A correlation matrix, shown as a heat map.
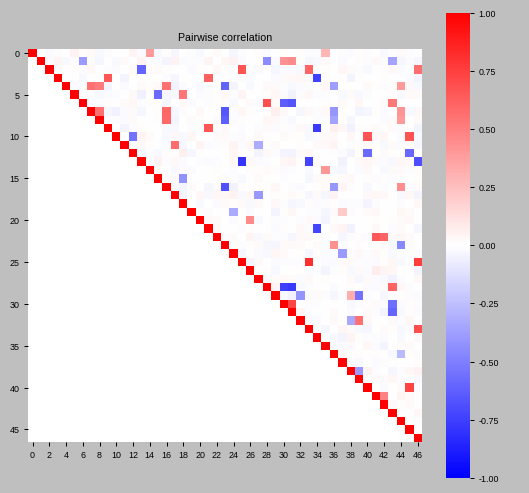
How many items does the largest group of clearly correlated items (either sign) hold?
7
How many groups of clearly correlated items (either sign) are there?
12
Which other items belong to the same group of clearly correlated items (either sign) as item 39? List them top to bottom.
29, 32, 38
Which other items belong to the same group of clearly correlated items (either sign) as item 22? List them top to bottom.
41, 42
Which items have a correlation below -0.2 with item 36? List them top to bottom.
4, 7, 8, 16, 44
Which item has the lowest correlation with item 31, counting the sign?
28
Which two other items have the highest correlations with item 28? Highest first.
6, 43
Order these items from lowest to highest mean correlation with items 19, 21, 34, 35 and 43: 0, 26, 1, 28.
1, 26, 0, 28
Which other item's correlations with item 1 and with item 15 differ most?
5
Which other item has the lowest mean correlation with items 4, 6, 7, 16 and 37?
23
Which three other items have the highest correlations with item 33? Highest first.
25, 46, 2
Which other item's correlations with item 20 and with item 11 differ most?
17
